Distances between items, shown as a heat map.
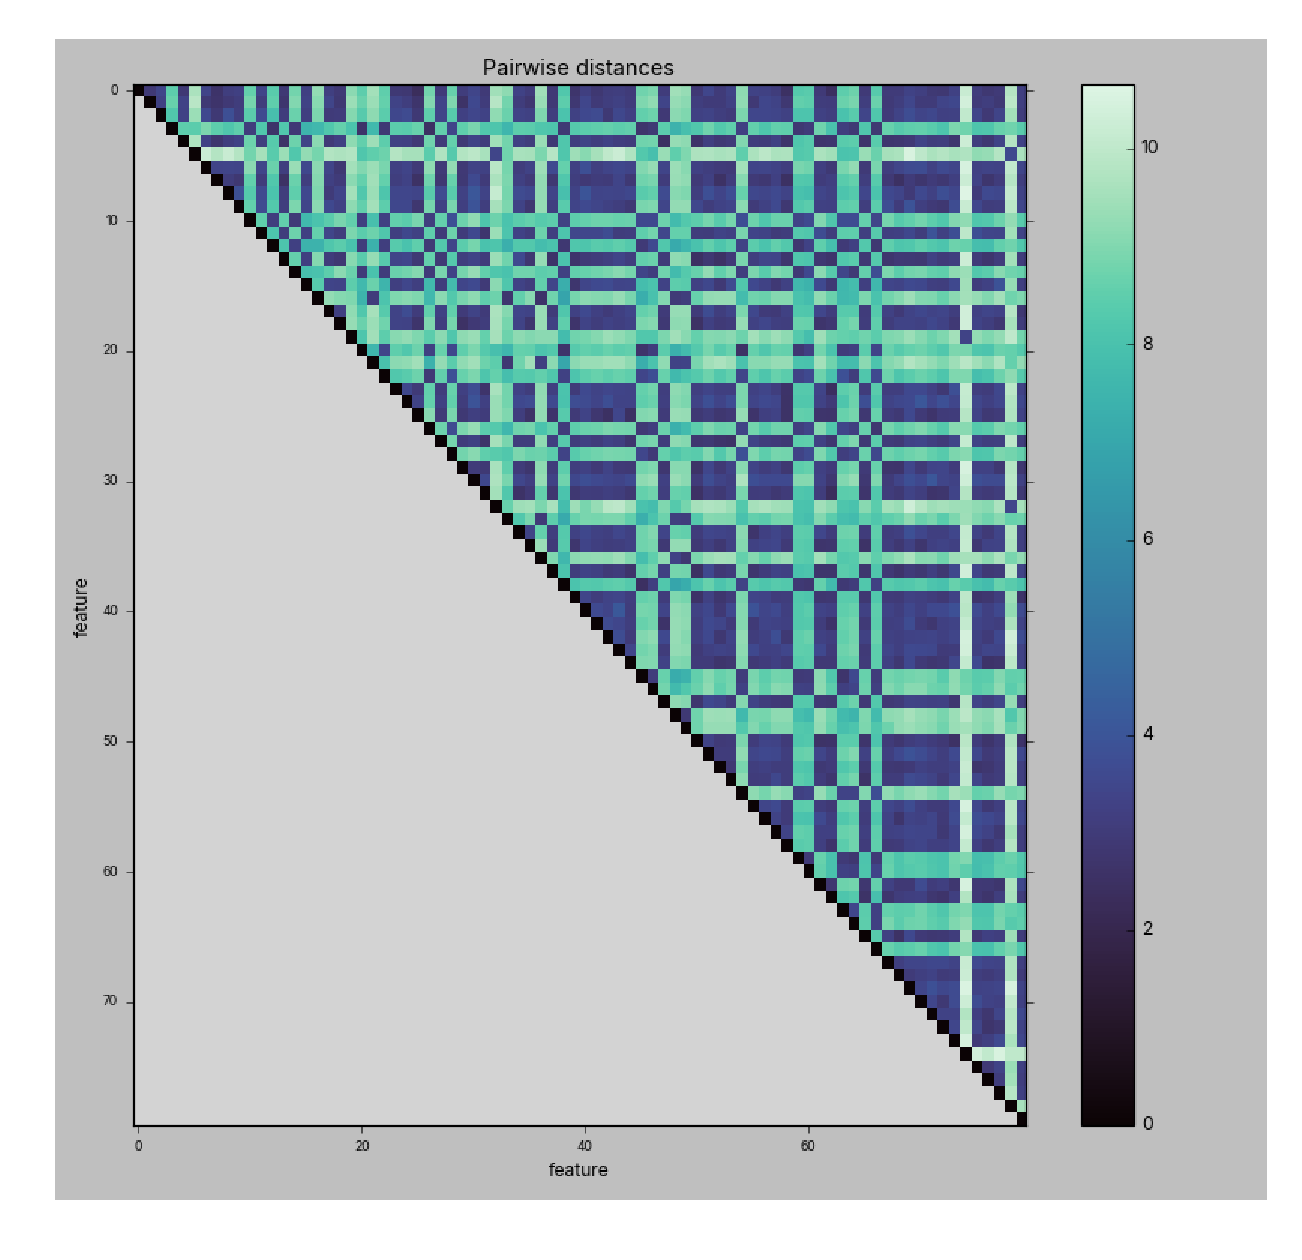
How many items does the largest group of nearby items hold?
52
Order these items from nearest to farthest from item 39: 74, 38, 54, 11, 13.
13, 11, 38, 54, 74
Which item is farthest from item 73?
74
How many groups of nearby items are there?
5
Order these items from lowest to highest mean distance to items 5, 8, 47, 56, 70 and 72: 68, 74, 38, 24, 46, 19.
68, 24, 38, 46, 19, 74
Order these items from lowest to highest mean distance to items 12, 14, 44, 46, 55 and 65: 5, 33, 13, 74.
13, 33, 5, 74
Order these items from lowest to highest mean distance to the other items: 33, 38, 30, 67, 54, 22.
67, 30, 38, 22, 54, 33
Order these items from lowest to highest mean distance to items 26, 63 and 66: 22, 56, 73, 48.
22, 48, 56, 73
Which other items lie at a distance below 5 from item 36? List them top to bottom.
16, 21, 33, 48, 49
